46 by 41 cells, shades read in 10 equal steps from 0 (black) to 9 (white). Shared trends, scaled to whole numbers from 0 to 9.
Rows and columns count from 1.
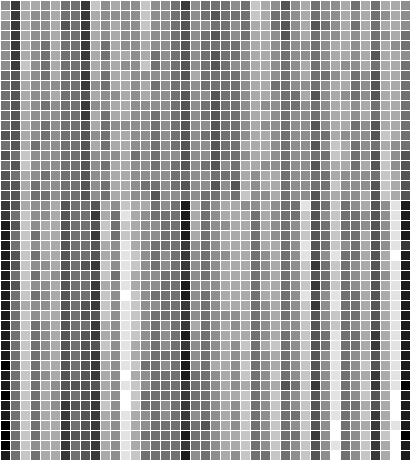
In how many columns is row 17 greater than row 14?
8
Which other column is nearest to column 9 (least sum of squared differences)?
2
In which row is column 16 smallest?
20
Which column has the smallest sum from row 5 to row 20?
9
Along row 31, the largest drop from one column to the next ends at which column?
41
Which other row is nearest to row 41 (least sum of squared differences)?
40
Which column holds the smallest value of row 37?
1
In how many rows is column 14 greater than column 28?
16
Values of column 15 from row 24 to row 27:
5 5 5 5
